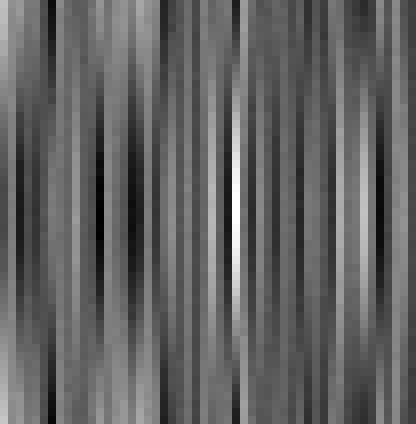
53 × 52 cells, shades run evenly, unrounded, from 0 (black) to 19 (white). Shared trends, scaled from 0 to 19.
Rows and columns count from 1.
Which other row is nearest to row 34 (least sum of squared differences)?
20
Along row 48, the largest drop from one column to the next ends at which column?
21
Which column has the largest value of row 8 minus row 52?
30
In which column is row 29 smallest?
13
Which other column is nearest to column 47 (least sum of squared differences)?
45
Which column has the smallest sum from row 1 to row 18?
7
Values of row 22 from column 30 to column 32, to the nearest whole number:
18 8 4
